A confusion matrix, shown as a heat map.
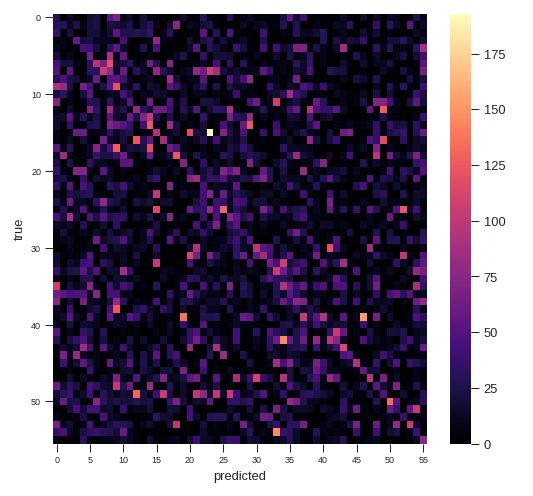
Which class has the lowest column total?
44
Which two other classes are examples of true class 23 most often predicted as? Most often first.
15, 25
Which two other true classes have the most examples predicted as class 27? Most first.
47, 20
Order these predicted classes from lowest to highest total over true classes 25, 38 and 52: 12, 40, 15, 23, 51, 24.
40, 12, 51, 24, 23, 15
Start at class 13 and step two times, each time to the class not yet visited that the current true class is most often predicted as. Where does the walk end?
29
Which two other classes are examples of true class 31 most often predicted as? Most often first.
20, 52
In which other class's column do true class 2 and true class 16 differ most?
49
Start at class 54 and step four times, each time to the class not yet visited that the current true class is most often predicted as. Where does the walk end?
0
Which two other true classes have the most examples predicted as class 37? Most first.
39, 20
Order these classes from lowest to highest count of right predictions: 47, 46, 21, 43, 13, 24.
24, 46, 13, 21, 47, 43
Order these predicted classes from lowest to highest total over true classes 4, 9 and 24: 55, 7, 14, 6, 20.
20, 14, 6, 7, 55
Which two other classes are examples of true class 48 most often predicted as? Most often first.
9, 14
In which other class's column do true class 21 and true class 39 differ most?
46
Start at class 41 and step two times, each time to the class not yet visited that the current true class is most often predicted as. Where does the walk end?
34
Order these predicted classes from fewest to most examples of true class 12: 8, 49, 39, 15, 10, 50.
50, 10, 39, 15, 8, 49
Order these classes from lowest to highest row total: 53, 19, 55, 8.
55, 19, 8, 53
